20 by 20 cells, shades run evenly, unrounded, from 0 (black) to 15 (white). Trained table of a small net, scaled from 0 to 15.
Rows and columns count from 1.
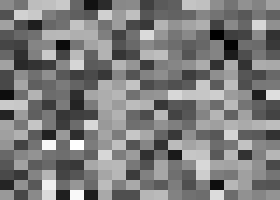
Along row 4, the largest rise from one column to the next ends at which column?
11
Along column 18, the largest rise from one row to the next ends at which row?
17
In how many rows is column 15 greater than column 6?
12
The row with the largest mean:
13
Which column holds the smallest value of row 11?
6
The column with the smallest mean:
5
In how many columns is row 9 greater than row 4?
9
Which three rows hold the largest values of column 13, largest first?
10, 15, 3
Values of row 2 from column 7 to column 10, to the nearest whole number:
5 12 9 11
